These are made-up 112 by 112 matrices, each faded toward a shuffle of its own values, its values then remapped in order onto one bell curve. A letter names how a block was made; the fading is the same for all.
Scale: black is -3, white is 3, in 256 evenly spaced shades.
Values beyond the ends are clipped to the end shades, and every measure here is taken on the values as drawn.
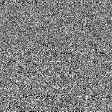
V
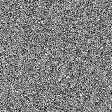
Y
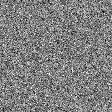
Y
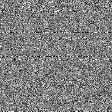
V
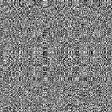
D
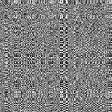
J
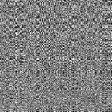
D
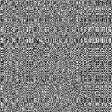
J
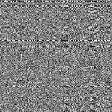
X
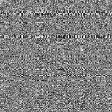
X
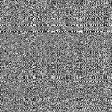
X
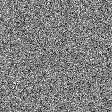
Y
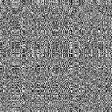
D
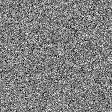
Y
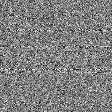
V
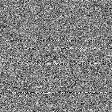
V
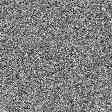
Y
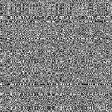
X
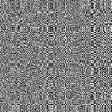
J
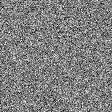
Y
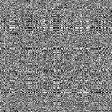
X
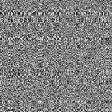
D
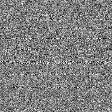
V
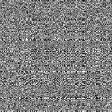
X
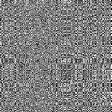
J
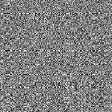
X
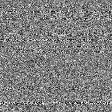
V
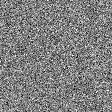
Y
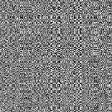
J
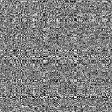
X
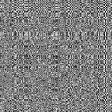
J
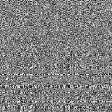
X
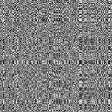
J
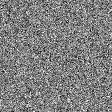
Y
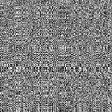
D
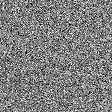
Y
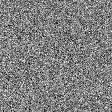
Y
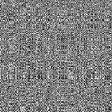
D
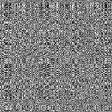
D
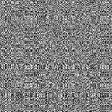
D
